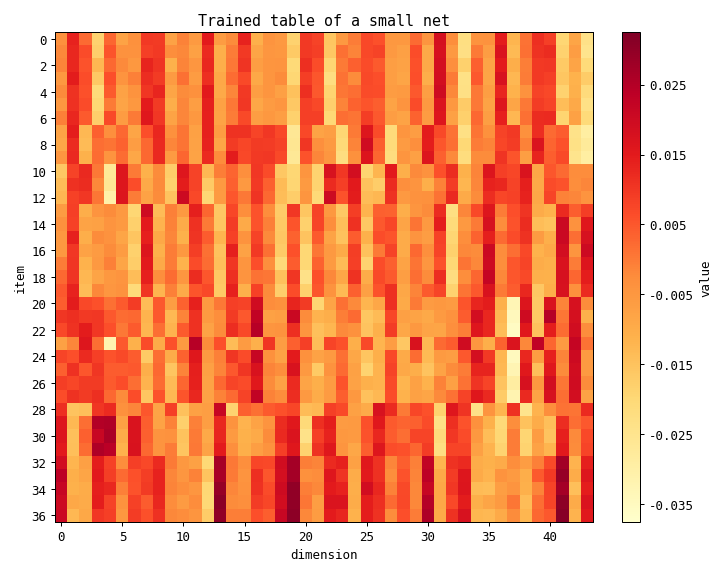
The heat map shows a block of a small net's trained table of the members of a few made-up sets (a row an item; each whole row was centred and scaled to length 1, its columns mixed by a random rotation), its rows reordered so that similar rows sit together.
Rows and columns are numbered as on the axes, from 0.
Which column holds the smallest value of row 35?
12
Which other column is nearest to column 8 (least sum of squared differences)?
15
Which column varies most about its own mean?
19
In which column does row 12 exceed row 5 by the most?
22
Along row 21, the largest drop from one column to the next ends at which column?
39
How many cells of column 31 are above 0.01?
10
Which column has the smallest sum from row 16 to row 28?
37
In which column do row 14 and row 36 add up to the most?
41
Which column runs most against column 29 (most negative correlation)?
16
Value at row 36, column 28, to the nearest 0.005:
0.005
